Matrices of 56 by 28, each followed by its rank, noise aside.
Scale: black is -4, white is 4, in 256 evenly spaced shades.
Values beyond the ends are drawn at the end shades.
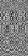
two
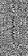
six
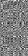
four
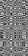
three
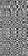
two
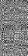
six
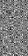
six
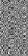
four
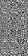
five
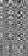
two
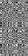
two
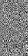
five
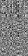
five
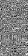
five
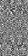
five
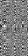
three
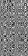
four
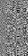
five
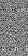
five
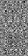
five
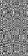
four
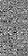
five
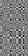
two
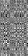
three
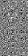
five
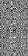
three
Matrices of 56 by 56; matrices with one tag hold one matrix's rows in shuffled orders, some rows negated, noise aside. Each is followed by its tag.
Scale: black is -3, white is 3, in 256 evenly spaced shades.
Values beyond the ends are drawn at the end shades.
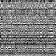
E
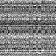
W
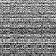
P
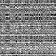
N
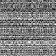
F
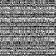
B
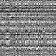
N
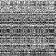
B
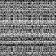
F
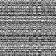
W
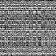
W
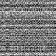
N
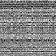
F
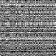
N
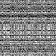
P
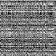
E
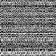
E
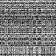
W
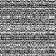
B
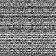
F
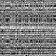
N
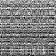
B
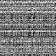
F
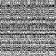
B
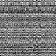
W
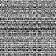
W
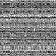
P
